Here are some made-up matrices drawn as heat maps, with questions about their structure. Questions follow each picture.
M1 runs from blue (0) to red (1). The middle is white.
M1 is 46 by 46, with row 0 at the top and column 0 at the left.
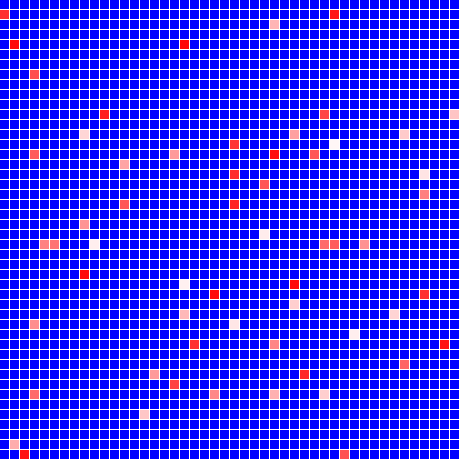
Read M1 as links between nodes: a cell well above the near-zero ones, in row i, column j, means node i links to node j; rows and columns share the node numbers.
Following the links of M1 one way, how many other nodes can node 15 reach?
12
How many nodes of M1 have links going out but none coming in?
11
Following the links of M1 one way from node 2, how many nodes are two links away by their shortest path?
1
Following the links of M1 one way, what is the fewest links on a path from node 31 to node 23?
3
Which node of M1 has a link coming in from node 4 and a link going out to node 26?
node 18
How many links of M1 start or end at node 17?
4
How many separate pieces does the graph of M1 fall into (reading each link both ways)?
4
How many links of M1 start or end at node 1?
4
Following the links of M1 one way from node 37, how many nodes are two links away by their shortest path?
5
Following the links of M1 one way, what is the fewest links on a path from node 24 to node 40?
2
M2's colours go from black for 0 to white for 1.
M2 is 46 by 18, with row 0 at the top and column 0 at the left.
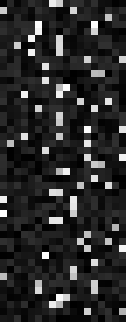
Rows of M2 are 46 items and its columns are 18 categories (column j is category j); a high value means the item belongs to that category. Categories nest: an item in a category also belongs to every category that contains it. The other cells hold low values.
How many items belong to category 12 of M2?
7
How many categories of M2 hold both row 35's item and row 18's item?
2
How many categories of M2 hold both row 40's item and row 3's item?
2
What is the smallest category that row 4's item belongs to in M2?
5
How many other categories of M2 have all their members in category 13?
2
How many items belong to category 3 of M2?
2
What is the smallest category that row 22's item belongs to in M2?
17
